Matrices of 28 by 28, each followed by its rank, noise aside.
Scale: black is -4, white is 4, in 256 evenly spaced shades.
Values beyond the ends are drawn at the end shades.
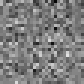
four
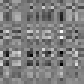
two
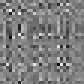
three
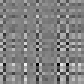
one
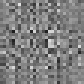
three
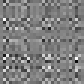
two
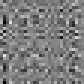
three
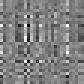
two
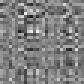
three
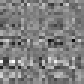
three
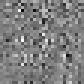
four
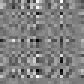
two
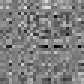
four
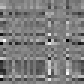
two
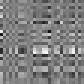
two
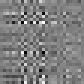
two
